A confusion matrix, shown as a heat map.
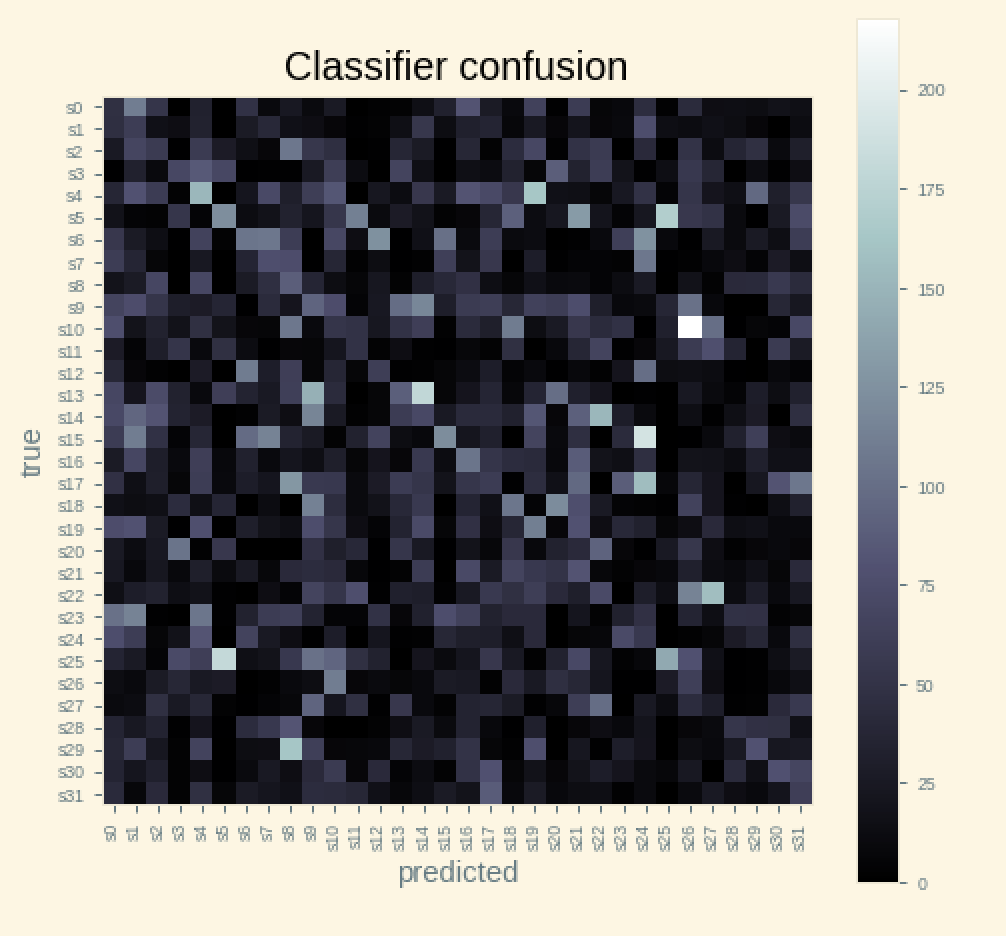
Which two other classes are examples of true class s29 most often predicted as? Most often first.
s8, s19
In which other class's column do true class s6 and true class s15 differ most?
s1
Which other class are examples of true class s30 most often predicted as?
s17
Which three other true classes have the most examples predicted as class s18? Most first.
s10, s5, s21
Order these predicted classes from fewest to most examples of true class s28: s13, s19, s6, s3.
s3, s13, s19, s6
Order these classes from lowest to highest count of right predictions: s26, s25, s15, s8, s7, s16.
s26, s7, s8, s16, s15, s25
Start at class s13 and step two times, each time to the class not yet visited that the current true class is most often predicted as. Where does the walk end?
s22
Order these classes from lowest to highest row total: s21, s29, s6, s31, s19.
s31, s21, s29, s19, s6
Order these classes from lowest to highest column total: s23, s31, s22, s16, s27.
s23, s27, s22, s31, s16
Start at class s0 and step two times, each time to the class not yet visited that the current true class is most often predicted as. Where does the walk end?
s24
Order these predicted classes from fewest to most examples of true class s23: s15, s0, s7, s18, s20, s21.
s20, s21, s18, s7, s15, s0
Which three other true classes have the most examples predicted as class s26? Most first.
s10, s22, s9
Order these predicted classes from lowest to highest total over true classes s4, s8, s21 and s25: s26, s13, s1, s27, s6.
s13, s27, s6, s1, s26
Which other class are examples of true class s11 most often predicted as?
s27
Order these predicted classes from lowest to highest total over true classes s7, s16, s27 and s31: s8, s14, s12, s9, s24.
s12, s14, s8, s9, s24
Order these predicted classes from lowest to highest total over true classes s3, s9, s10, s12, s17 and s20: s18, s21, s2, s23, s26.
s2, s23, s18, s21, s26
